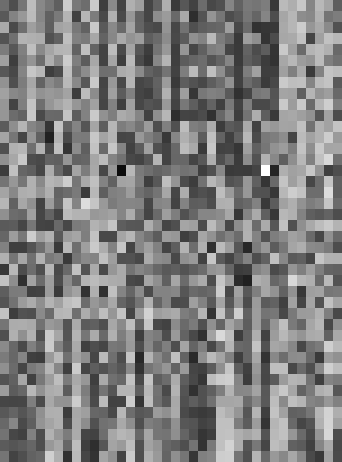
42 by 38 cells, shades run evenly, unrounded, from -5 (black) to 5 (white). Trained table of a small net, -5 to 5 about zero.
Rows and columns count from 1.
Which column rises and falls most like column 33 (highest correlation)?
8
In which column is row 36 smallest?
22
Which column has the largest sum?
37
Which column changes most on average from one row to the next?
24
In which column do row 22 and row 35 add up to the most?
15
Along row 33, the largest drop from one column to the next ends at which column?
16
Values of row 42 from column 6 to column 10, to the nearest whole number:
3 2 -3 2 -2
